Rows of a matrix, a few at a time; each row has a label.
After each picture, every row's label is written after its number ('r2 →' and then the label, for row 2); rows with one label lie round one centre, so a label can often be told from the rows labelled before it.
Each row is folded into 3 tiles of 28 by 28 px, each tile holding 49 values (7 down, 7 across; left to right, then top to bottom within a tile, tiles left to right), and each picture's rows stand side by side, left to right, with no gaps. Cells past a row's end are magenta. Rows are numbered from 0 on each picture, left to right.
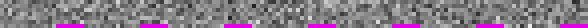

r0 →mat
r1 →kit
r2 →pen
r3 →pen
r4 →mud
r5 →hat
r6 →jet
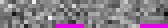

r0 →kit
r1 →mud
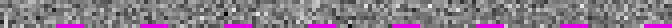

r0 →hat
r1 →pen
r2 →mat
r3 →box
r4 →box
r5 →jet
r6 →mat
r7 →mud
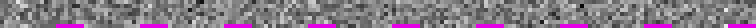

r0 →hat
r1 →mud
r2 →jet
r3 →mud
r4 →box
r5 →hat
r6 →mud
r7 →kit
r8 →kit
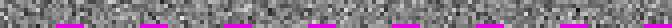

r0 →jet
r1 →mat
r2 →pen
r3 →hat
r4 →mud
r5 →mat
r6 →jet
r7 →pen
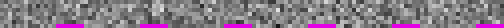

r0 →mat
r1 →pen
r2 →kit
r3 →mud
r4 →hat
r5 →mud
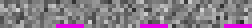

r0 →kit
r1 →pen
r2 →mat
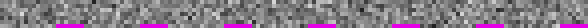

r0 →mud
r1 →mud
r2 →kit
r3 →hat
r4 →jet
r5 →box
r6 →mat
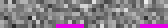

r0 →box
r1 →box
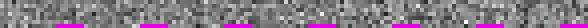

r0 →jet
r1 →mud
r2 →jet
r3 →kit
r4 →box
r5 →box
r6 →jet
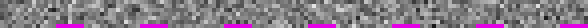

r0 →pen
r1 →mud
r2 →kit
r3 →hat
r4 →kit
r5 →box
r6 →jet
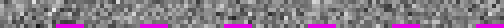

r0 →kit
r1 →kit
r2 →jet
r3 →box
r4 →mat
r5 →pen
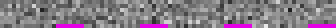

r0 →jet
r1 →kit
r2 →pen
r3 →mat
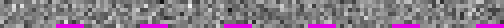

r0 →kit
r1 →kit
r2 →kit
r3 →hat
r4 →mat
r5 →jet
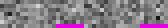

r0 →pen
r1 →pen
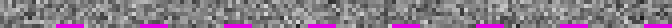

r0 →jet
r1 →kit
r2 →kit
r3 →box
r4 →mud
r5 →pen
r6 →box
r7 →mud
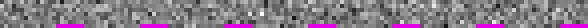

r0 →hat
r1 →kit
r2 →jet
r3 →jet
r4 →hat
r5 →mud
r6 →kit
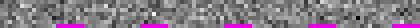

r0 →hat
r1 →kit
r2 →mat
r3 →mat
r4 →kit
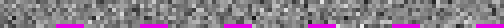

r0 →box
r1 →pen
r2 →hat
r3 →mat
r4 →jet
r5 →jet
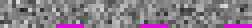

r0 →jet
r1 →mud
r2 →hat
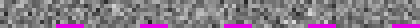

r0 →mat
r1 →pen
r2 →mat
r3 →mud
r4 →kit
